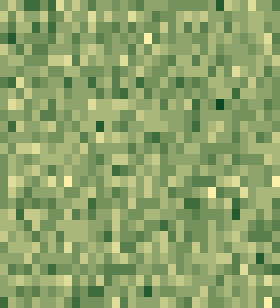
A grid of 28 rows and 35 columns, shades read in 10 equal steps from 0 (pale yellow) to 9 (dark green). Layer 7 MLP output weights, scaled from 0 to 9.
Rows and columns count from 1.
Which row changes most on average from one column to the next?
3
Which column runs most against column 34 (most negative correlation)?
10
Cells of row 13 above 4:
13
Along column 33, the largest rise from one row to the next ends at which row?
24
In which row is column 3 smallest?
8
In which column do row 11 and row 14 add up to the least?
5
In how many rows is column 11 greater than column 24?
7
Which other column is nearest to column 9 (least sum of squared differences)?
23
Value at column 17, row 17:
2
